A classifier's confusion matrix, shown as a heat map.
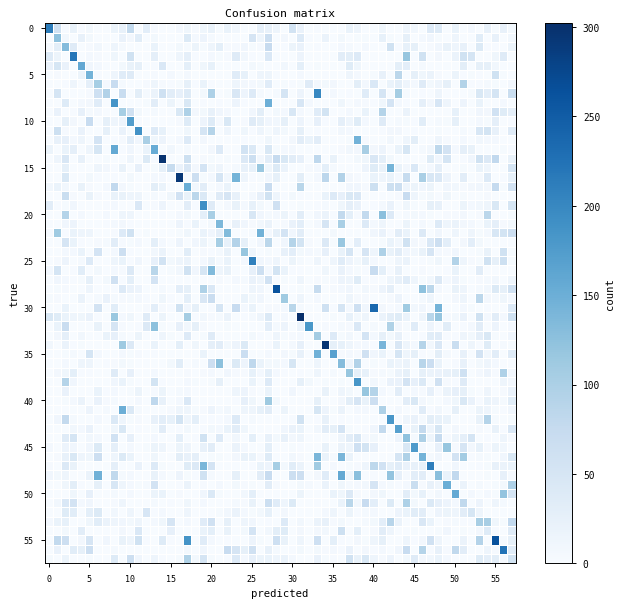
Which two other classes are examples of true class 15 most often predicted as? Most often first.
42, 26
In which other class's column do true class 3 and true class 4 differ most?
44
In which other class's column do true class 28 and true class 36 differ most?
21
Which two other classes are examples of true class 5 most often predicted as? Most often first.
43, 55
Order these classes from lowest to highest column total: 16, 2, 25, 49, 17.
49, 16, 25, 2, 17
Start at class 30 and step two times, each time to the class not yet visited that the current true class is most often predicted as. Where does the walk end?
27
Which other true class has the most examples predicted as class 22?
56
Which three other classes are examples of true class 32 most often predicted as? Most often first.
13, 42, 2
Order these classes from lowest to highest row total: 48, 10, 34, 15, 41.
41, 10, 15, 34, 48
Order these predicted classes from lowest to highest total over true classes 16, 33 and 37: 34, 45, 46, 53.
45, 53, 34, 46
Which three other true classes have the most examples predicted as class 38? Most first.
12, 48, 36
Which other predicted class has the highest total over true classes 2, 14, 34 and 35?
33
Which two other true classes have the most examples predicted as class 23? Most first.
16, 30
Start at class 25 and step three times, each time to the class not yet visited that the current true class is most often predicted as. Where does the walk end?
46
